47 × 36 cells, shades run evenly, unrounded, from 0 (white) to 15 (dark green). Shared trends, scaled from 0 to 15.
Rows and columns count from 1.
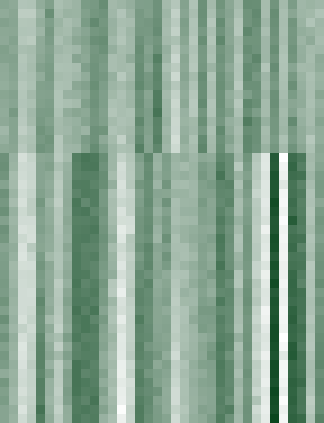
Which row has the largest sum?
34
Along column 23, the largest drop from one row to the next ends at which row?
18
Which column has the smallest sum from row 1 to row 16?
20
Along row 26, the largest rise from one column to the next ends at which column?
31
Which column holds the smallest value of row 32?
32
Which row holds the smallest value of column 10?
15
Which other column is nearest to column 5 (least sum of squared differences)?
36
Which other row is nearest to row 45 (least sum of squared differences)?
43
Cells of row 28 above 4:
32
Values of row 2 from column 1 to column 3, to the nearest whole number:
7 7 4
